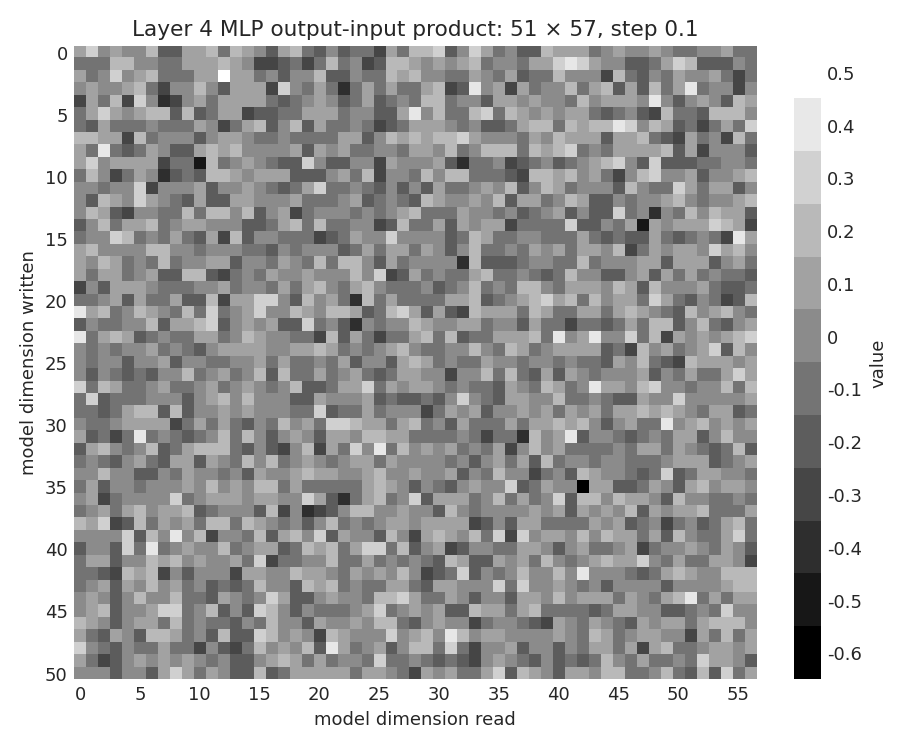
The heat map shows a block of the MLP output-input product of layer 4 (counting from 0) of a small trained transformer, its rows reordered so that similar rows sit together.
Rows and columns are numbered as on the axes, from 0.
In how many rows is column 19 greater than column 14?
22
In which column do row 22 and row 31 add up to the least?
37
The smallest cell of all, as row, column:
35, 42
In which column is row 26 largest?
55
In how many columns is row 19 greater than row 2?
25
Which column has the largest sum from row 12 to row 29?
33
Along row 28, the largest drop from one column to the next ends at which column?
2
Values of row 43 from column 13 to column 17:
-0.2 -0.1 0.2 0 0
